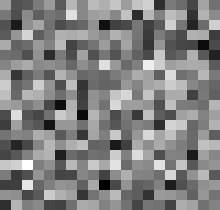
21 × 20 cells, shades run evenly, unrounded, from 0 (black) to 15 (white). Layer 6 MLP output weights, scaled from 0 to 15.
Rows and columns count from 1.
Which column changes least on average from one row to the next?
9
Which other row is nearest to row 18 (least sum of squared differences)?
8
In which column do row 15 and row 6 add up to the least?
11
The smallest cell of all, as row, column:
19, 10
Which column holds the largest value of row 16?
13
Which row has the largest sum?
17
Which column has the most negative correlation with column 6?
4
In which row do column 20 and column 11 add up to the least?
6
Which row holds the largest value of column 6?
12
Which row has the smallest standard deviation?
7
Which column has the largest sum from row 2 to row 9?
16
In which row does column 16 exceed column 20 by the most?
18
